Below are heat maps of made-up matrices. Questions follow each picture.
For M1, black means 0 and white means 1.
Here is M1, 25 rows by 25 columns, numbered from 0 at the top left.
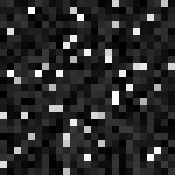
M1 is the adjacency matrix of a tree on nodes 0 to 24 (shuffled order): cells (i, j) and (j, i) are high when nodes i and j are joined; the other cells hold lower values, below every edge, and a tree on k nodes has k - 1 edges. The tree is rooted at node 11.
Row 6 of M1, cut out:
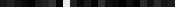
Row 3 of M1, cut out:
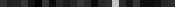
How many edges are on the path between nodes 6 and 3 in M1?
5
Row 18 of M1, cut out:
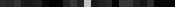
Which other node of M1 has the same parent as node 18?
7
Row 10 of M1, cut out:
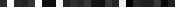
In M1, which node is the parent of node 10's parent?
15
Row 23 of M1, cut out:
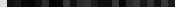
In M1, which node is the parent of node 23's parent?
16
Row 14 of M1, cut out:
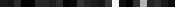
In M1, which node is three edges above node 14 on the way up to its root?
19
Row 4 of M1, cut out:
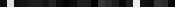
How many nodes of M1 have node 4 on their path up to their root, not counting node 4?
11
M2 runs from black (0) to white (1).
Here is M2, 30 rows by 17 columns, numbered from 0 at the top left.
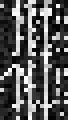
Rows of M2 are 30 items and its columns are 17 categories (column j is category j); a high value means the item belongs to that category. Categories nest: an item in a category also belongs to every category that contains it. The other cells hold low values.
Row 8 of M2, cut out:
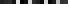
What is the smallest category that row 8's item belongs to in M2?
14
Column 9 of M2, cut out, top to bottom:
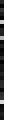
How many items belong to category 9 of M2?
3
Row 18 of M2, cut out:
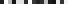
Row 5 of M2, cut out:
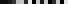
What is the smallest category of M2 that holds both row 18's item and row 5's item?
5
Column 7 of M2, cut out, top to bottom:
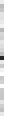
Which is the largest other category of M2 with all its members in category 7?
4
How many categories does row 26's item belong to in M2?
7
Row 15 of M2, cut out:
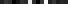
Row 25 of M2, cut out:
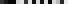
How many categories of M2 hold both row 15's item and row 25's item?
2
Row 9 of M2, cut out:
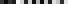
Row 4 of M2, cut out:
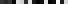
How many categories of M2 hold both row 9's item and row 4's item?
6
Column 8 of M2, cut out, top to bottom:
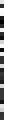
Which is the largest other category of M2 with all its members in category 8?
12
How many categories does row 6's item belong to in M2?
3
